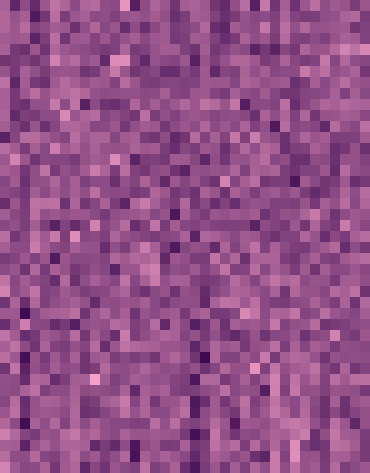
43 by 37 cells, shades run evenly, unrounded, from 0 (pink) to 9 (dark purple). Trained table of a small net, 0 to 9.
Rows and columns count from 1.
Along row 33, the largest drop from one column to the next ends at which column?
22
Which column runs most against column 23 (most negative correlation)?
27
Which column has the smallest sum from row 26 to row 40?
28
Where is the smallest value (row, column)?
35, 10
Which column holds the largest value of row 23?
18
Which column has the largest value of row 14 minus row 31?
34
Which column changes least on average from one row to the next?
11
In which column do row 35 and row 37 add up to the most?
20
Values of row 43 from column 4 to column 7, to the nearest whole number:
5 4 6 4
